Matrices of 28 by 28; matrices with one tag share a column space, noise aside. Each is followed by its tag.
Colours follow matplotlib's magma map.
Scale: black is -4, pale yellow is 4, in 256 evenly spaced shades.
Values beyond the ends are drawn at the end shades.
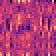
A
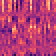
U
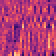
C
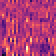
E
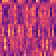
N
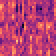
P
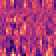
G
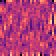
A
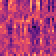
U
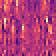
U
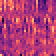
U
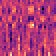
C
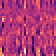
G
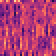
N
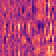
P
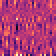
G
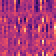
U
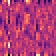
A
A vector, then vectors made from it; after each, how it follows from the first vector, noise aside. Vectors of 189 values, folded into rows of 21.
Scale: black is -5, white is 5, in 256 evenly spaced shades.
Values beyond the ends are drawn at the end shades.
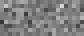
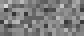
copied.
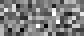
reversed, negated, scaled up.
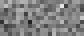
copied.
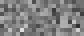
reversed.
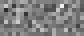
copied.
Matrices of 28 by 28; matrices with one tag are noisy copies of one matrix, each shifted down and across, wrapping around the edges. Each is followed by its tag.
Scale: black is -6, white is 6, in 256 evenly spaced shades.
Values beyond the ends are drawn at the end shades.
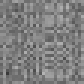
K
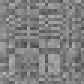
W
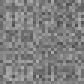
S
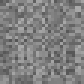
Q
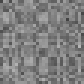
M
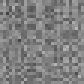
Q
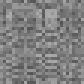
W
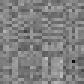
W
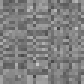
W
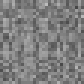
M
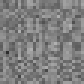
M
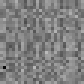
M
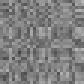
M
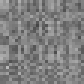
M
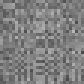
K
